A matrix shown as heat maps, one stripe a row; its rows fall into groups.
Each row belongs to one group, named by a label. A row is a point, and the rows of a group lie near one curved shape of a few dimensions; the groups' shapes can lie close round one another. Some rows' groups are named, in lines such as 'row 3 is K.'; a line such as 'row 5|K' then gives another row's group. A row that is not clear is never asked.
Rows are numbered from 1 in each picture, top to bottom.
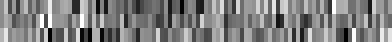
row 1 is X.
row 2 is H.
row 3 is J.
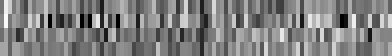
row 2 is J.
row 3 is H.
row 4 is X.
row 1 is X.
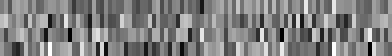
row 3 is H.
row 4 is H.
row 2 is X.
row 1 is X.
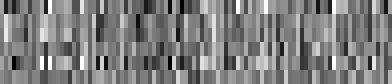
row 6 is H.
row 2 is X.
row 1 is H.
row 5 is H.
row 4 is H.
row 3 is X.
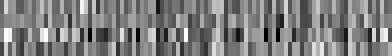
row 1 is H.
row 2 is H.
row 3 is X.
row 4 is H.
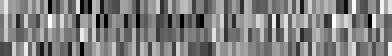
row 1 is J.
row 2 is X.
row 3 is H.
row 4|H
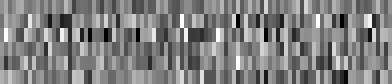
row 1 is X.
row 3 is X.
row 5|H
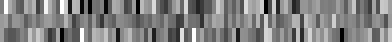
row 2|X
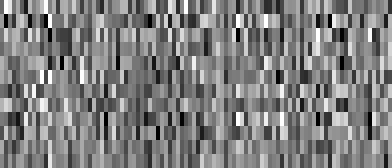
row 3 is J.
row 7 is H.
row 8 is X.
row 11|H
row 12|H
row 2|H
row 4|H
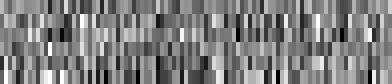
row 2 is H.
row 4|H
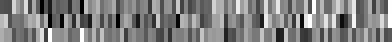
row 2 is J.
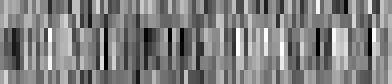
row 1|J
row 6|X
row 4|H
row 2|X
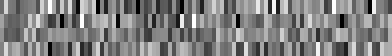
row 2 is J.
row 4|J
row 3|H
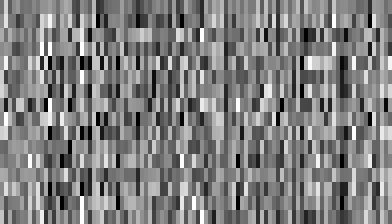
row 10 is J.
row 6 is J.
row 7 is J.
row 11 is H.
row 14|J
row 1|X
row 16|J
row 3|J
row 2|X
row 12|J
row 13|X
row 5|J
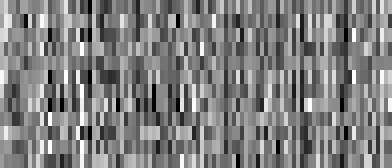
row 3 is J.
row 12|J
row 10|J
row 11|H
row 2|X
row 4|J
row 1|X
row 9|H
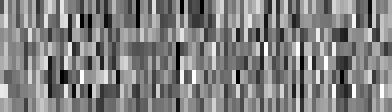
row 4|X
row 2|X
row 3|J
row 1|X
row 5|X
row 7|J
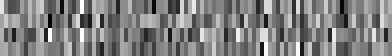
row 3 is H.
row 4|X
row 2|J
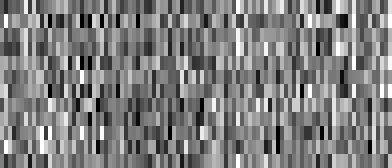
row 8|X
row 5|X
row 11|X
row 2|J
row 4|H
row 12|H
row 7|J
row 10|H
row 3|H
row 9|X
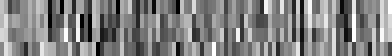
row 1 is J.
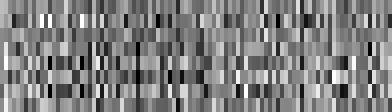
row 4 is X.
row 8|X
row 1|X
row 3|X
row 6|X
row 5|J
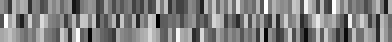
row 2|H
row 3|J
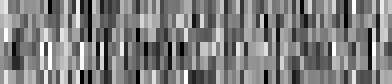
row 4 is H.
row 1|J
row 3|X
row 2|J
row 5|H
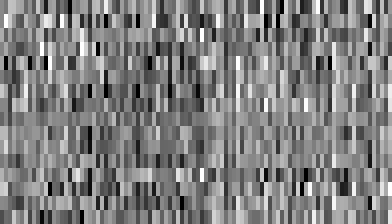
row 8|X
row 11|X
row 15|H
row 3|J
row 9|H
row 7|X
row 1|H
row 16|H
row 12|H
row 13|J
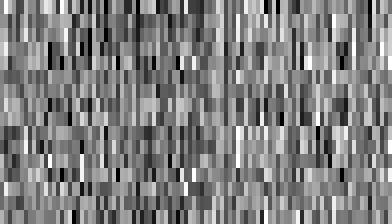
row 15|H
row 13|J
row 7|H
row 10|H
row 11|H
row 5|J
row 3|X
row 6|H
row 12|H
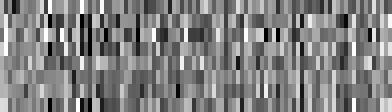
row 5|J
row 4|J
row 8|J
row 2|J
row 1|H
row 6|X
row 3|X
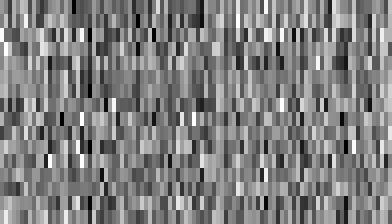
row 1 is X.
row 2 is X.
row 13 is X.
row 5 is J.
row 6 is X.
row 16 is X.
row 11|J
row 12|H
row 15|J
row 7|X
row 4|X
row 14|H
